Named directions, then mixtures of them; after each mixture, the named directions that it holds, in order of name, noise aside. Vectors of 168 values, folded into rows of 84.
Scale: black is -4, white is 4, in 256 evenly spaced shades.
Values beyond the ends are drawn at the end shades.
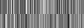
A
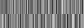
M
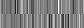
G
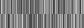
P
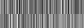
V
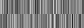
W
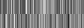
A.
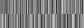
M.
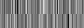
A, G, W.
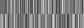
A, M.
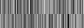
A, G, P.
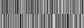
G, M, W.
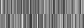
P.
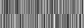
G, M, W.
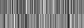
A, V.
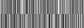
A, G.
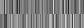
V, W.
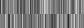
A, P.
